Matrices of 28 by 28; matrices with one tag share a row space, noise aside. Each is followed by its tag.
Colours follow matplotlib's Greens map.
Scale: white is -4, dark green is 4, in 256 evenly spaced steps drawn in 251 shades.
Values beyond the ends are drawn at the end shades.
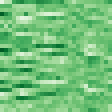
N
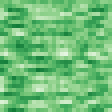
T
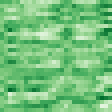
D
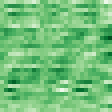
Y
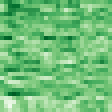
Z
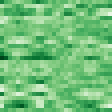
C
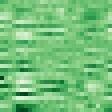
N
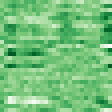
D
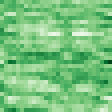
D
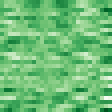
Y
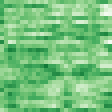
D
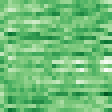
D
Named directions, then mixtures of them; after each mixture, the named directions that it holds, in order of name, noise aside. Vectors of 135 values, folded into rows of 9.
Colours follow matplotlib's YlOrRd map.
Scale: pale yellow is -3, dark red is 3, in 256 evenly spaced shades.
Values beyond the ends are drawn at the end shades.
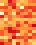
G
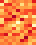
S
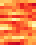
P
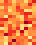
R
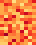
R, S.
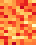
G, P, R.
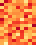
R, S.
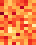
G, R.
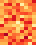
R, S.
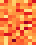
R.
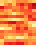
P.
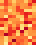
R.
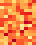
R.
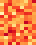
G, R, S.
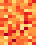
R.
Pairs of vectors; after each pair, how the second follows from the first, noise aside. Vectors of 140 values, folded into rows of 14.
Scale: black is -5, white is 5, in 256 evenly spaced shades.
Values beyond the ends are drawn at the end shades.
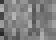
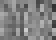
reversed.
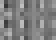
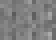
reversed, negated, shrunk.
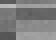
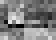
wrapped around, negated, scaled up.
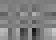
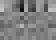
reversed.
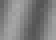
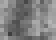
wrapped around.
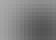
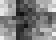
wrapped around, negated, scaled up.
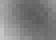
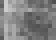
wrapped around.
